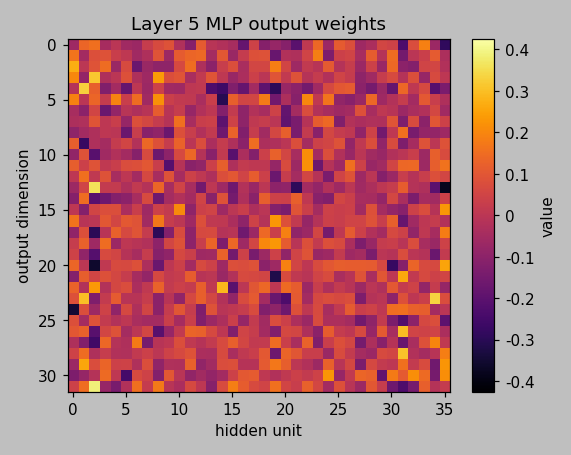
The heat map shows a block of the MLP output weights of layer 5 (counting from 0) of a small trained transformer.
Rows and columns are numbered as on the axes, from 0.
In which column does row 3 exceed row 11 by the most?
9
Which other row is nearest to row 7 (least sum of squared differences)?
6
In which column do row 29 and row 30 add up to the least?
34
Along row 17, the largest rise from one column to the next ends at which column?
3
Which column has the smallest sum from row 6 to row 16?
29
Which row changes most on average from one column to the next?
5
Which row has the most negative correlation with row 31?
26
